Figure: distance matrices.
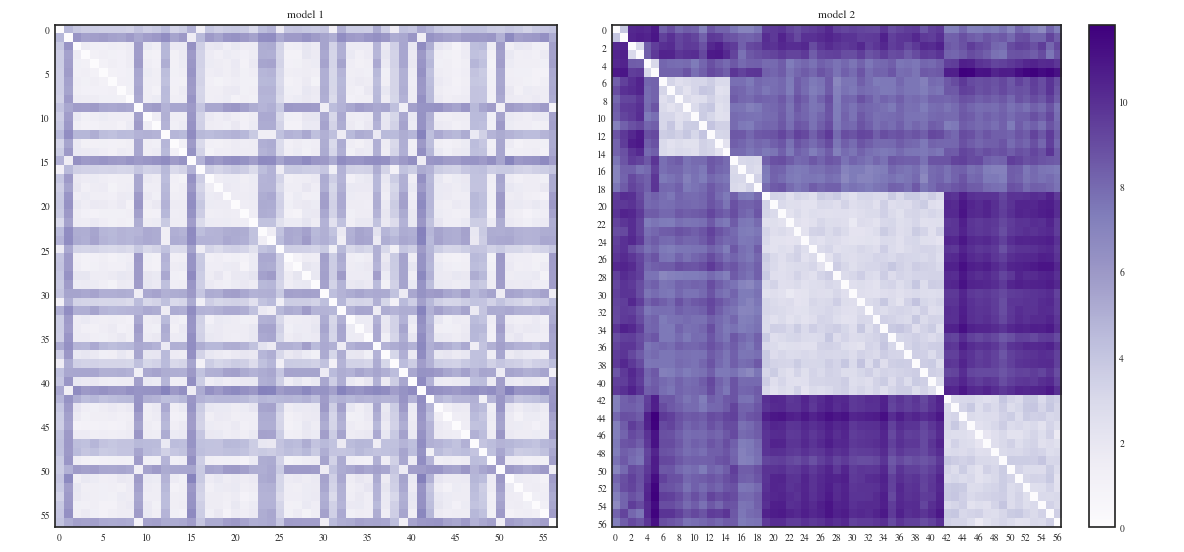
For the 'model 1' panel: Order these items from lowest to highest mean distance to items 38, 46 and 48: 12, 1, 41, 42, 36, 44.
44, 42, 12, 36, 1, 41
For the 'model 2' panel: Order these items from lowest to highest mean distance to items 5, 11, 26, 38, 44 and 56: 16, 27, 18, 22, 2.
22, 27, 16, 18, 2
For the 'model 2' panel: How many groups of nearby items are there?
7
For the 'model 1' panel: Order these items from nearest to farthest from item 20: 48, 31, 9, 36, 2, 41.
2, 31, 48, 36, 9, 41
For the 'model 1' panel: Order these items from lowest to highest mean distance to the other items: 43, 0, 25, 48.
43, 25, 0, 48
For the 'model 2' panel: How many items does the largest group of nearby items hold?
23
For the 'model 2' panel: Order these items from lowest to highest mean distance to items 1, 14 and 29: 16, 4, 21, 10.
10, 21, 16, 4
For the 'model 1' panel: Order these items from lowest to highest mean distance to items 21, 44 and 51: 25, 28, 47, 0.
28, 25, 0, 47
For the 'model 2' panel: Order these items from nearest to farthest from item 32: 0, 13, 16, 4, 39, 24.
24, 39, 16, 4, 13, 0
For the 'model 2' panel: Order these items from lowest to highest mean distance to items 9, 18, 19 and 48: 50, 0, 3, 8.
8, 50, 0, 3
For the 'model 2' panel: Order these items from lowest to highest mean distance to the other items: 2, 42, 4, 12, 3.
42, 12, 4, 3, 2
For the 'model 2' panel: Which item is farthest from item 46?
5
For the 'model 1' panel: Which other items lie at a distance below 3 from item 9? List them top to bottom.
30, 39, 50, 56
